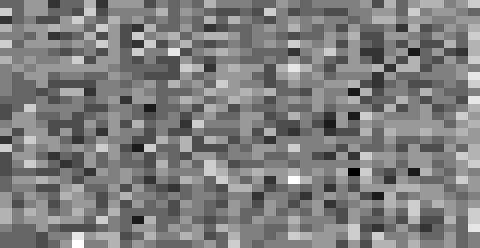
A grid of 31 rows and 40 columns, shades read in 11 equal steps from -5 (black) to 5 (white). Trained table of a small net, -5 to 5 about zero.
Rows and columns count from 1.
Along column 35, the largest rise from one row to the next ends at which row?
8
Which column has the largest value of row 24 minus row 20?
7
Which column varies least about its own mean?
10
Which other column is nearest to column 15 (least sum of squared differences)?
28
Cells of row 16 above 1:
3
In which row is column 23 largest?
2
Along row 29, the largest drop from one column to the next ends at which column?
31
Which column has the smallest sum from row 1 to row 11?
32
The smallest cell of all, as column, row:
30, 22
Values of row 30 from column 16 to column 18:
2 1 -2
